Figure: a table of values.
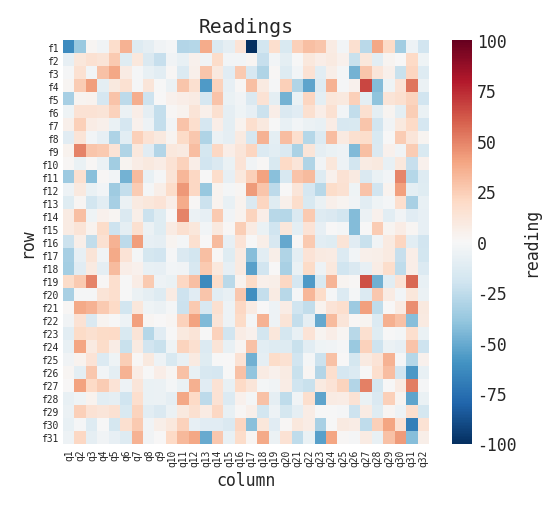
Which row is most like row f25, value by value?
f26
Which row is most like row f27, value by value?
f21
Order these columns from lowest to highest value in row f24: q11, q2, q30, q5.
q30, q5, q11, q2
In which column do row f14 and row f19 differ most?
q22
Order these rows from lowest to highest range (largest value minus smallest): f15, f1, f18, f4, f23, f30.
f23, f15, f18, f30, f4, f1
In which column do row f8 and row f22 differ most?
q31
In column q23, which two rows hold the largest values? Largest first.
f1, f20
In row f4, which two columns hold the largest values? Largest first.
q27, q31
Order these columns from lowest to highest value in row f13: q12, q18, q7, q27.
q27, q12, q7, q18
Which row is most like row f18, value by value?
f17
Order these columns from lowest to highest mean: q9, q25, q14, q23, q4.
q23, q9, q25, q4, q14
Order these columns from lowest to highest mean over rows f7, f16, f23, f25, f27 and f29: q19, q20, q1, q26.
q26, q20, q1, q19
